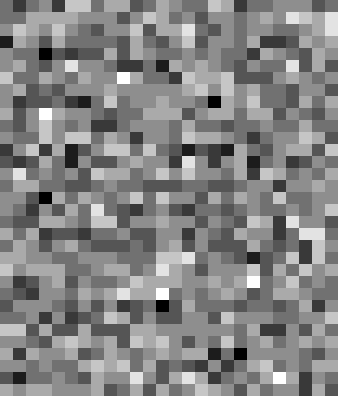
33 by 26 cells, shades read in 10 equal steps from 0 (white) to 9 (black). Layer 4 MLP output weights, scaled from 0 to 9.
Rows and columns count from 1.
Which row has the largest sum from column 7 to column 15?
26
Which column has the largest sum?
19
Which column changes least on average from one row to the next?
12
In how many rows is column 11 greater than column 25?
11
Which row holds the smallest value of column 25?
20
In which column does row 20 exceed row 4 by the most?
15
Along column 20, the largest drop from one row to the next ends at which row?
23
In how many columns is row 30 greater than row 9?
8
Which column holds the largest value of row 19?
22
